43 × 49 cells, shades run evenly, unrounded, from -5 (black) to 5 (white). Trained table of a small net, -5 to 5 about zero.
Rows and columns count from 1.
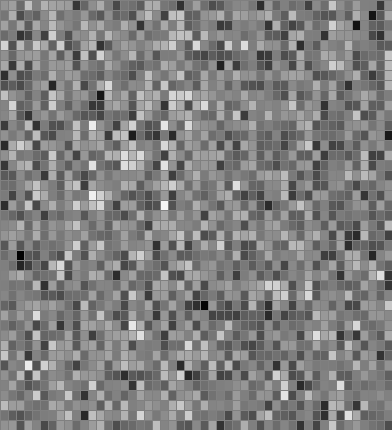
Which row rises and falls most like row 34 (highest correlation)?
16
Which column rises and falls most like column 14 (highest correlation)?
49
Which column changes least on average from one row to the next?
27
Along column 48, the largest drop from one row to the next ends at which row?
29
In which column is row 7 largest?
42
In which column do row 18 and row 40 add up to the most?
36
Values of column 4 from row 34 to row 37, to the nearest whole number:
-2 -1 -3 4
